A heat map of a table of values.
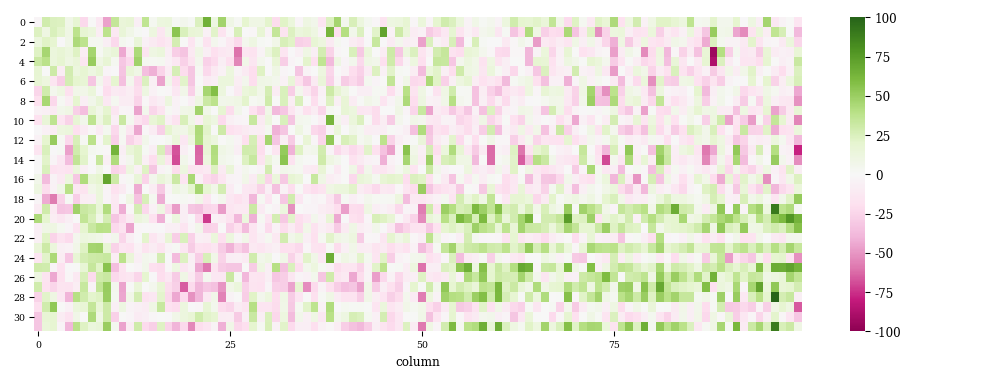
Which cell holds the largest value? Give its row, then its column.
28, 96
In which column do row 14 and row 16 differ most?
18
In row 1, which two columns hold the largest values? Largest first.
45, 38
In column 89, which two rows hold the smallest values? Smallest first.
16, 6
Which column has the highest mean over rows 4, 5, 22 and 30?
7
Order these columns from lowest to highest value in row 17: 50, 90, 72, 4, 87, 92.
90, 72, 92, 87, 4, 50
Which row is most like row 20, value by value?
25
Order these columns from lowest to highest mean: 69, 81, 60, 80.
80, 60, 69, 81
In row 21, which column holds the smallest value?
12
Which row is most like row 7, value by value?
8
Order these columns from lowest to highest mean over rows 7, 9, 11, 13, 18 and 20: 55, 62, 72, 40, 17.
17, 40, 62, 55, 72
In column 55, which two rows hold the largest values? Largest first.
20, 25
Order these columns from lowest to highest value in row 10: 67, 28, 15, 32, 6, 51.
51, 67, 6, 15, 32, 28
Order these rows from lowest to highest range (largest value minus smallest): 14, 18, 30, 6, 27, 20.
30, 6, 18, 14, 27, 20
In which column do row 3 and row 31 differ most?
79
